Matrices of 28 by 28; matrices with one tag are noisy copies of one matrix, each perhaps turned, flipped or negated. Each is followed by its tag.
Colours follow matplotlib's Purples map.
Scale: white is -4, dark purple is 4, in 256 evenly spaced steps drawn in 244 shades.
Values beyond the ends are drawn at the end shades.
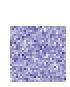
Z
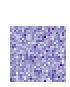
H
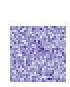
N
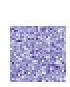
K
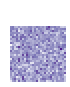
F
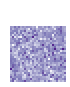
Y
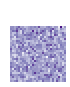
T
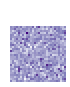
Z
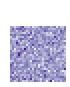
N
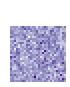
Y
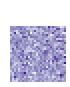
T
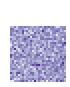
F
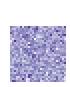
F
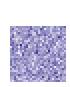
H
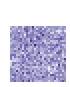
K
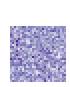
N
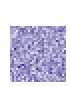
K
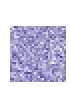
Y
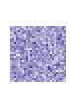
Y
